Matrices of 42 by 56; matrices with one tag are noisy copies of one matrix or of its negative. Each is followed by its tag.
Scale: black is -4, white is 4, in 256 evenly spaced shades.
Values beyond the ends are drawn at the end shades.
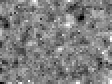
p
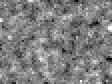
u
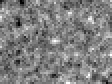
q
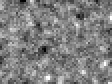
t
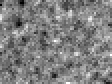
q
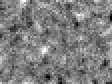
t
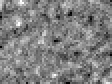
q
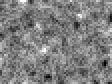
t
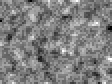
u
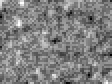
q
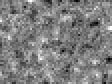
u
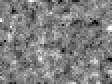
u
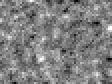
u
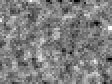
u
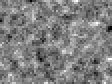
u
